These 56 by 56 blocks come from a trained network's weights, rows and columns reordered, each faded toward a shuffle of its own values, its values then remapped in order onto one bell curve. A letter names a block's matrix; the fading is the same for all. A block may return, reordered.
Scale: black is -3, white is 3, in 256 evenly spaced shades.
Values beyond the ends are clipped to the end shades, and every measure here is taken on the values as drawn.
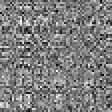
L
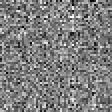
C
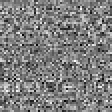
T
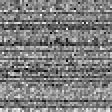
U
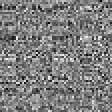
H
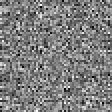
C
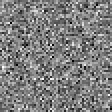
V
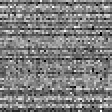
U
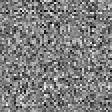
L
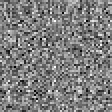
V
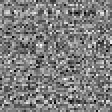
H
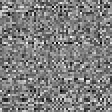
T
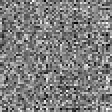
C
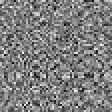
H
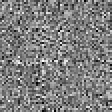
C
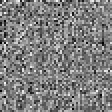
C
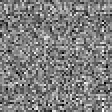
V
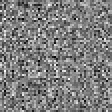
C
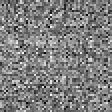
V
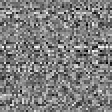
T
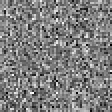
C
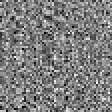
L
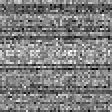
U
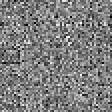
V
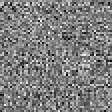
H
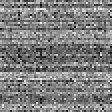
U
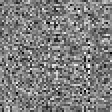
C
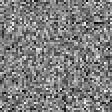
V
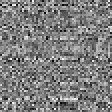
H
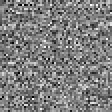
T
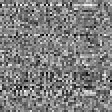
T
